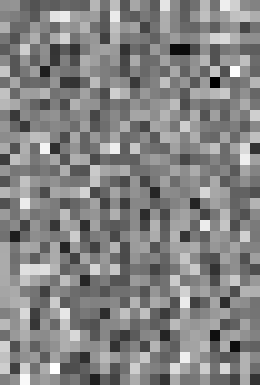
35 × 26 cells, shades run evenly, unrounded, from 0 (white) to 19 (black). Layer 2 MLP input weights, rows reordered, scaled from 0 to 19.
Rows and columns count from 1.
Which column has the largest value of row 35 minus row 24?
26
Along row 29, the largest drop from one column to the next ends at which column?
12
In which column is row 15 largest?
1
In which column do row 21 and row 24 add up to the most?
13
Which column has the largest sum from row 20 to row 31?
17
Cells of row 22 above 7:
22
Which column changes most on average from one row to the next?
7
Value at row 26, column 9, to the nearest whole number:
16
